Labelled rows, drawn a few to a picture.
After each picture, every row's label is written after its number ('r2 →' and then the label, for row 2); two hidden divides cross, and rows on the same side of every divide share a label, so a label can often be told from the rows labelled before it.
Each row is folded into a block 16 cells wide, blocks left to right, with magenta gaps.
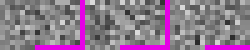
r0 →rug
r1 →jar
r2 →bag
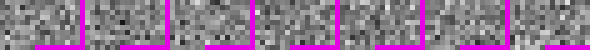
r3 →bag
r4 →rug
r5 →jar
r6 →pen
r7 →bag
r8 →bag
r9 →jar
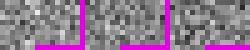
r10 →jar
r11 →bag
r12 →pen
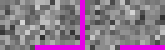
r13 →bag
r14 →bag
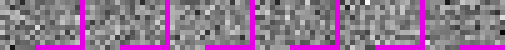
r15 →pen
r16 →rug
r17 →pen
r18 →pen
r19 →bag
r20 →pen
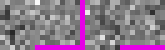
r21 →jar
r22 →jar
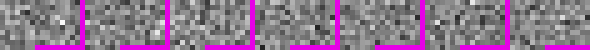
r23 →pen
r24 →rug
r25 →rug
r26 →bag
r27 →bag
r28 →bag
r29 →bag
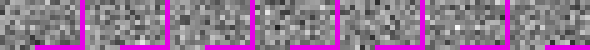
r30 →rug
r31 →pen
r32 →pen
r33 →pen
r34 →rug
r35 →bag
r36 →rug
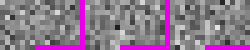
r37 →bag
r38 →jar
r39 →jar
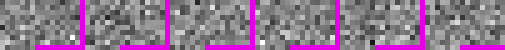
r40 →bag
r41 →rug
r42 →rug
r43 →jar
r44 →pen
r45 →pen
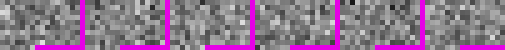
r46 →pen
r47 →rug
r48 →rug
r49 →rug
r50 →bag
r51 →pen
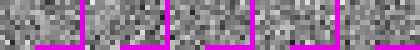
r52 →jar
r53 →bag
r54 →jar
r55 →rug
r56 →rug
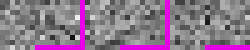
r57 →pen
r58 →rug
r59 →pen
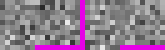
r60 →jar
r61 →rug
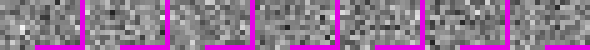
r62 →rug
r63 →pen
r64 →bag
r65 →pen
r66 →pen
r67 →rug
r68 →rug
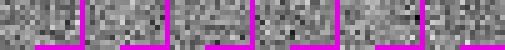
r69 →rug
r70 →bag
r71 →pen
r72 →rug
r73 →bag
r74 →jar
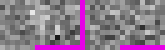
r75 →jar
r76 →jar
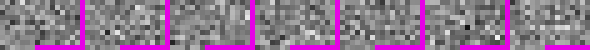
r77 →bag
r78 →pen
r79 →pen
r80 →jar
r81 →bag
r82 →bag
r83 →bag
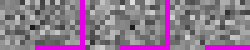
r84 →jar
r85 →rug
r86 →pen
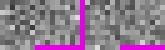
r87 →pen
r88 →pen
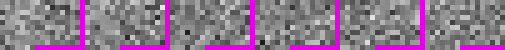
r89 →bag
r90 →rug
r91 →jar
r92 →pen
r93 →pen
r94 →bag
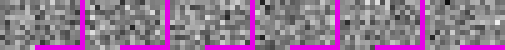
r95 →rug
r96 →rug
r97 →rug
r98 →pen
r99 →bag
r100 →pen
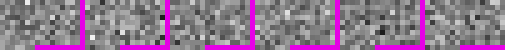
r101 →jar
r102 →bag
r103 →rug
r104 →jar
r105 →rug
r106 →rug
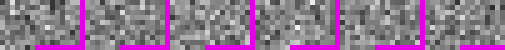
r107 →jar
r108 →jar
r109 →jar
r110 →jar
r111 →bag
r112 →bag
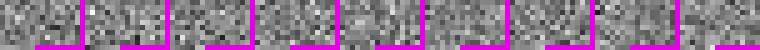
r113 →pen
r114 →pen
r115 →pen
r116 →jar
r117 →rug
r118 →pen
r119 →jar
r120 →bag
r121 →jar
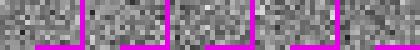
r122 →pen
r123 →bag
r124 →rug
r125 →pen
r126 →rug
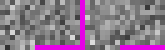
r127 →bag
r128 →bag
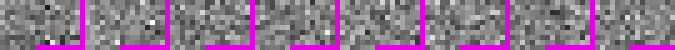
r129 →rug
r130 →jar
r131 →jar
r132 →rug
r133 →rug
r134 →jar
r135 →pen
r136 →pen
